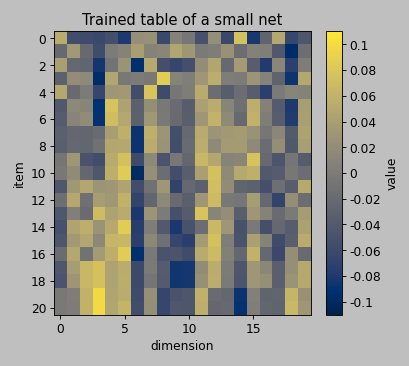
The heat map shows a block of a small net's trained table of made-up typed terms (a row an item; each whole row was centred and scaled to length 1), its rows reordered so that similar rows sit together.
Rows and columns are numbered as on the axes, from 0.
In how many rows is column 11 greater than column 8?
18
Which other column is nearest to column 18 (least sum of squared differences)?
3
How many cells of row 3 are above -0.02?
16
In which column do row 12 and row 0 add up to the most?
12
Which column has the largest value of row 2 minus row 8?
0
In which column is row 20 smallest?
14
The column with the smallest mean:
6
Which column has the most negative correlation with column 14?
2
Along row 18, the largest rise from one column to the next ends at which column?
11
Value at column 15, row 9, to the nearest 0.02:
0.08
